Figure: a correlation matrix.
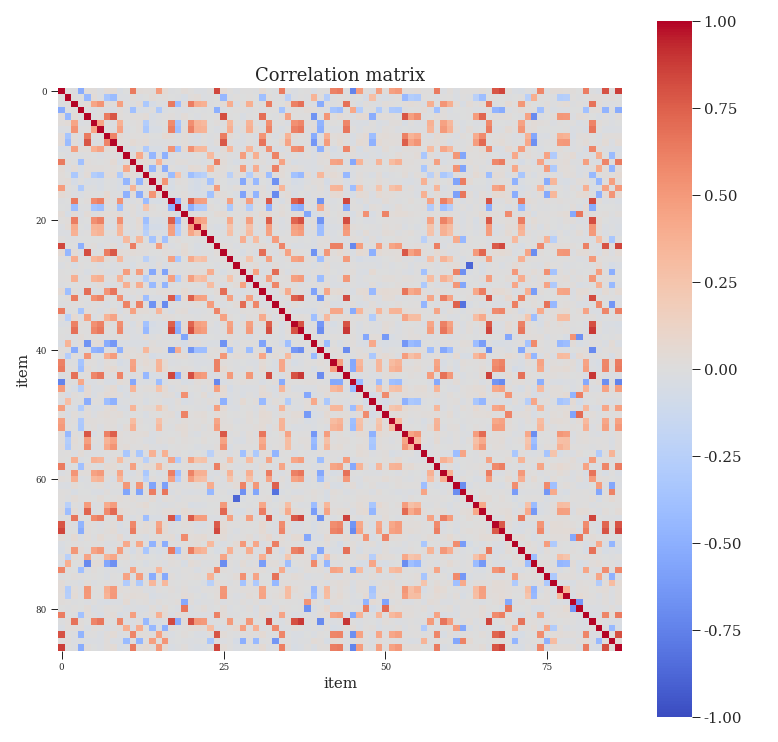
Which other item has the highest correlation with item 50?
80
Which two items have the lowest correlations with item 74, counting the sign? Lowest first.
45, 3
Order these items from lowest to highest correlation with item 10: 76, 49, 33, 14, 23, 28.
14, 76, 49, 23, 28, 33
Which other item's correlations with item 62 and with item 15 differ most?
33
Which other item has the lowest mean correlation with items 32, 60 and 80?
40
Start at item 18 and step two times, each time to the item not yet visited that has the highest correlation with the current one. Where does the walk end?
13
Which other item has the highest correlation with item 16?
62
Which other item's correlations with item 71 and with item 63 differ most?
27
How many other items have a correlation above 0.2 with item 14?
5
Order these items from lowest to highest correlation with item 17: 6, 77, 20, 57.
77, 57, 6, 20
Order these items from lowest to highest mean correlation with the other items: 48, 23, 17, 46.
48, 23, 46, 17
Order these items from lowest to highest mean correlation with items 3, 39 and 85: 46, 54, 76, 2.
54, 46, 2, 76
